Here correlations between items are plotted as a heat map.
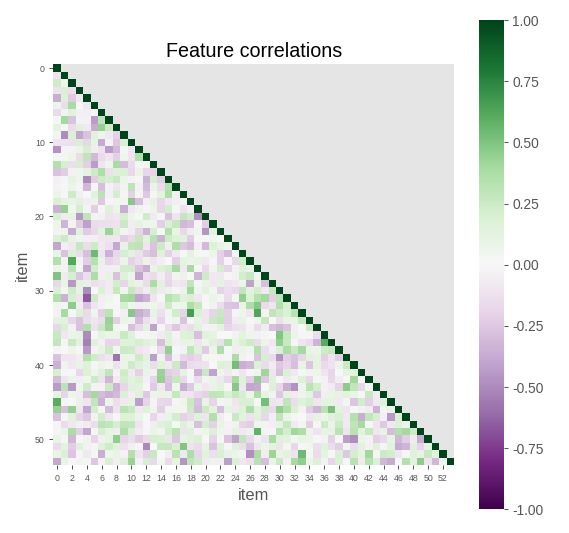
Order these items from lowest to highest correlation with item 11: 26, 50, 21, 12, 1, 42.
50, 26, 1, 21, 42, 12
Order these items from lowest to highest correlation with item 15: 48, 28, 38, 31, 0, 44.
28, 0, 44, 48, 31, 38
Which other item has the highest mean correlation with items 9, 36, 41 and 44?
31
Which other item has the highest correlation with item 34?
7
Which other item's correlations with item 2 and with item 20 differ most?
26
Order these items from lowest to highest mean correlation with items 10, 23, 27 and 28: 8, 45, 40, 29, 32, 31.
8, 29, 32, 40, 45, 31
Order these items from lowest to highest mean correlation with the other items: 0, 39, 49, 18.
39, 0, 18, 49
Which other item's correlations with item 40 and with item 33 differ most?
18
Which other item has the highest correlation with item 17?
51
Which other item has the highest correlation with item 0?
45
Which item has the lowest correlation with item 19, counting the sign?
20
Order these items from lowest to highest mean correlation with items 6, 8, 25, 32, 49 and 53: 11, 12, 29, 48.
11, 12, 29, 48
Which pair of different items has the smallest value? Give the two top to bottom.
4, 31
